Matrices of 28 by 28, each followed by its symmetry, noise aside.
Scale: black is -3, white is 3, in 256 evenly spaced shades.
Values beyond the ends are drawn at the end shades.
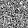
symmetric across the other diagonal.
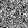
mirrored top to bottom.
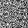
mirrored top to bottom.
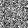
mirrored top to bottom.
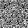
mirrored left to right.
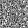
mirrored top to bottom.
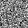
symmetric.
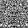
mirrored left to right.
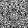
mirrored left to right.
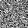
no symmetry.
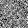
symmetric.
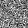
antisymmetric.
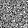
symmetric.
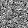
no symmetry.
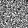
symmetric across the other diagonal.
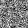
antisymmetric.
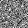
symmetric.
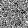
symmetric across the other diagonal.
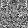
mirrored left to right.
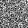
symmetric across the other diagonal.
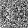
mirrored top to bottom.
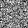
mirrored top to bottom.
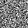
no symmetry.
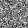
antisymmetric.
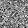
same after a half turn.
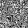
symmetric across the other diagonal.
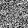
same after a half turn.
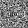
mirrored top to bottom.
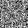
antisymmetric.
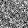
symmetric across the other diagonal.
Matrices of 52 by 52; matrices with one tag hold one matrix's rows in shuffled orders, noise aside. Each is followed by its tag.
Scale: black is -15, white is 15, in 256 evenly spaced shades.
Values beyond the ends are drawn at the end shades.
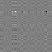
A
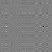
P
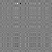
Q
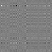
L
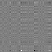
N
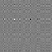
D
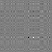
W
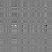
A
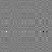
P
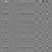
P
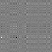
L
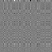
D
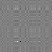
Q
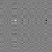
A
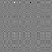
D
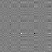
N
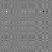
P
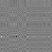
L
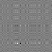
Q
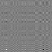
P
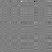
N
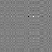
W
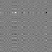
A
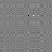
W
